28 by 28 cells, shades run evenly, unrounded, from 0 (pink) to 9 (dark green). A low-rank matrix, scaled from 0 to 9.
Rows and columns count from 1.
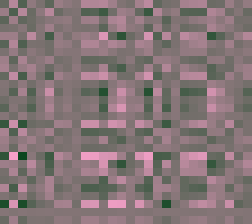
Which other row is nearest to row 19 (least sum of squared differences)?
8
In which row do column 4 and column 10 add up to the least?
20
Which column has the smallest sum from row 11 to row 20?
14
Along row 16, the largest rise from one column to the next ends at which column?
3
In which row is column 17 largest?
12
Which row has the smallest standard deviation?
27
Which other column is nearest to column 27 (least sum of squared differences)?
9
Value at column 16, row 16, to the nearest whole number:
2
